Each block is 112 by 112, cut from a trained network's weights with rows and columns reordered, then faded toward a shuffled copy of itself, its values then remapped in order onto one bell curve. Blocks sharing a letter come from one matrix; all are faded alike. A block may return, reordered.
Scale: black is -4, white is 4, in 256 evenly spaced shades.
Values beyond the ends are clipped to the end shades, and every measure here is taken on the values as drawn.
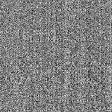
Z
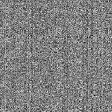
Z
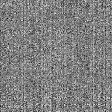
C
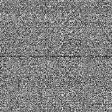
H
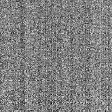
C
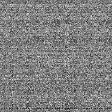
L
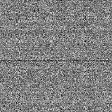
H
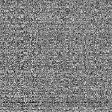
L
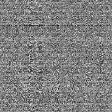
L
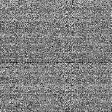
L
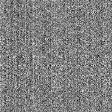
C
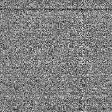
H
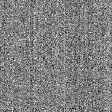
Z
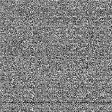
H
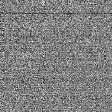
H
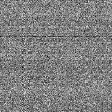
H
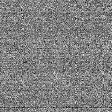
H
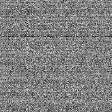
L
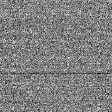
H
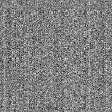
Z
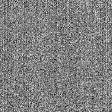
Z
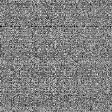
L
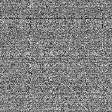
L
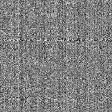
C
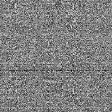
H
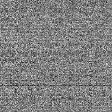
H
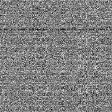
L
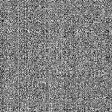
Z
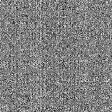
Z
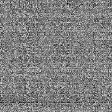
L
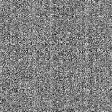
Z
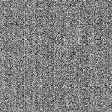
Z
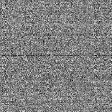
H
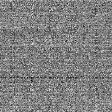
L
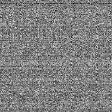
L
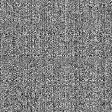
C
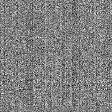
C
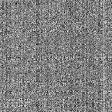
C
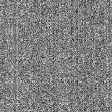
Z
